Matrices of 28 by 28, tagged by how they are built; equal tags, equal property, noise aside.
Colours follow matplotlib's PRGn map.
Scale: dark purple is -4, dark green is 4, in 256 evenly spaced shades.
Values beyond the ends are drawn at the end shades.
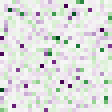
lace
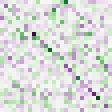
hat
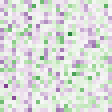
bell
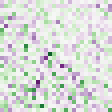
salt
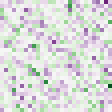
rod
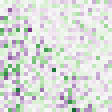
salt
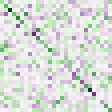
hat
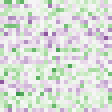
bell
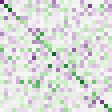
hat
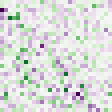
salt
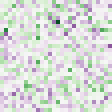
rod
